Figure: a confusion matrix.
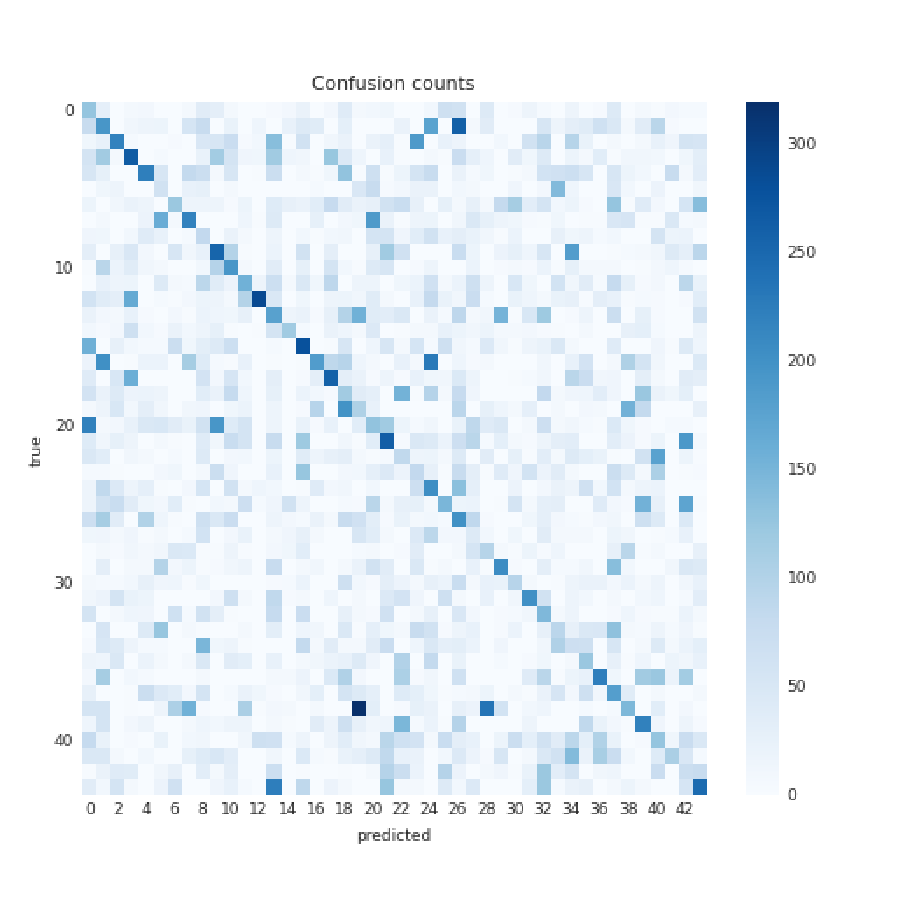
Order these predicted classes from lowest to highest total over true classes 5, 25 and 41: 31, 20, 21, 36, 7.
31, 7, 21, 36, 20
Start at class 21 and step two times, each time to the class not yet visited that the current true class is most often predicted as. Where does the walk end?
32
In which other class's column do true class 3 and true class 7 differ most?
20
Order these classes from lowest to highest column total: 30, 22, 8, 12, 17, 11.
12, 30, 11, 17, 22, 8
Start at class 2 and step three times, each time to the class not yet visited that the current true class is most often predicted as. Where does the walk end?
0
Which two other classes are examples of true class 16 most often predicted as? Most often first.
24, 1
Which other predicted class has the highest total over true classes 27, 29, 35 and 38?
19
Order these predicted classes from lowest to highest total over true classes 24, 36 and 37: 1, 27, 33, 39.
27, 33, 39, 1
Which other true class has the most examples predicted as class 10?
9
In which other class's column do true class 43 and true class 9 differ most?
13
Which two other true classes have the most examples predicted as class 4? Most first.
26, 37
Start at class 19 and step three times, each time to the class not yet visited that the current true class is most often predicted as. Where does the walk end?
40
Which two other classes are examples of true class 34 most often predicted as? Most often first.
8, 33
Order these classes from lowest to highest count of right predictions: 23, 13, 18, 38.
23, 18, 38, 13
